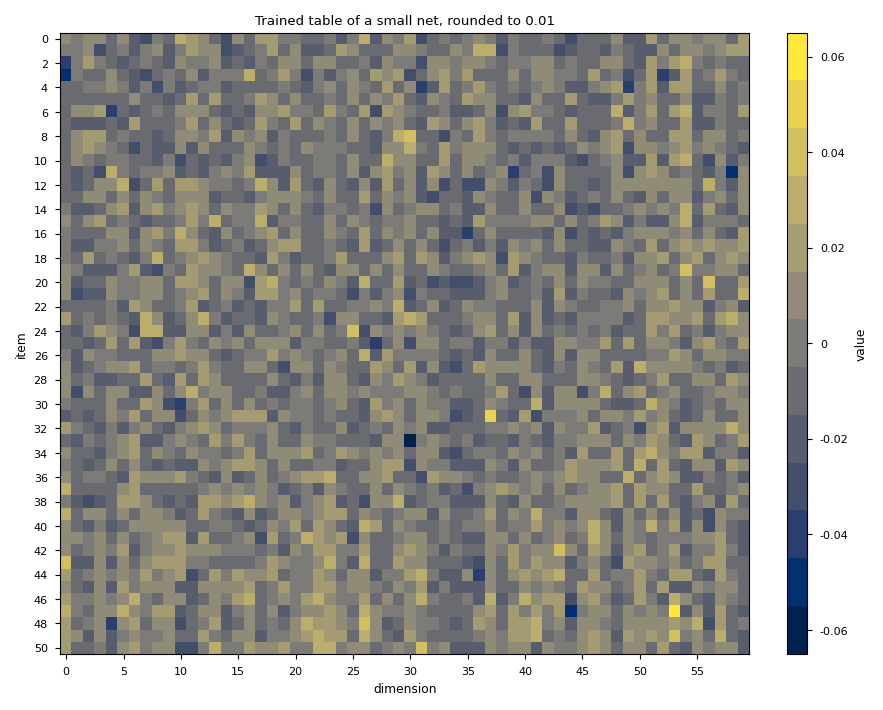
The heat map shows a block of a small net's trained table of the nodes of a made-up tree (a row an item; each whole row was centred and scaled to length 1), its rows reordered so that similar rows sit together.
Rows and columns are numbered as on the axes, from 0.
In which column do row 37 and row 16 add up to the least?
35
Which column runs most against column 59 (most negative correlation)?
22
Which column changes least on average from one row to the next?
45
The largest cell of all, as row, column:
47, 53
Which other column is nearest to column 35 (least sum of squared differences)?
34
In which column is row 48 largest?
26
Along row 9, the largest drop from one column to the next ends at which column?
49
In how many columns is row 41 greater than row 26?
28
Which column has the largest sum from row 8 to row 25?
54
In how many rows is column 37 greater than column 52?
25
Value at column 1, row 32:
0
